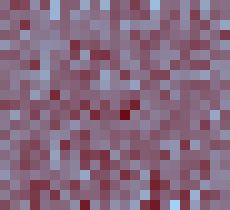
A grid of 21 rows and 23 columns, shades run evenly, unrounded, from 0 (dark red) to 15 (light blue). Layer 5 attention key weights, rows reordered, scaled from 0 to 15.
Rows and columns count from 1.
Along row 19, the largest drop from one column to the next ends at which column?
16
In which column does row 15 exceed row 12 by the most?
13
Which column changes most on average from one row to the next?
21
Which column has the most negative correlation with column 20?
19
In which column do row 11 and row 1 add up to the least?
14
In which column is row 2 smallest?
20
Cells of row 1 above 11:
5
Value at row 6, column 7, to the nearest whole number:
8
